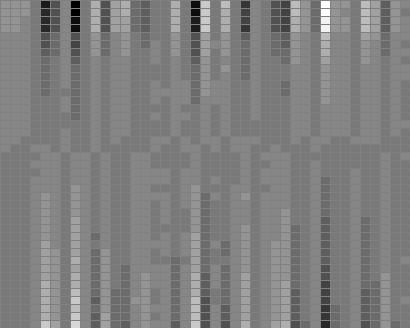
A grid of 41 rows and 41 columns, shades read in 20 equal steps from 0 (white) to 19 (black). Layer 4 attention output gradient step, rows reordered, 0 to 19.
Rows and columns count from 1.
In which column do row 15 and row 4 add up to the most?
8
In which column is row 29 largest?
33
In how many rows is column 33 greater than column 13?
19
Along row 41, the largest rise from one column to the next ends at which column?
21
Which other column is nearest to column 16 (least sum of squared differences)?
22
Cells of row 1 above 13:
5
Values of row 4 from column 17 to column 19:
10 6 10
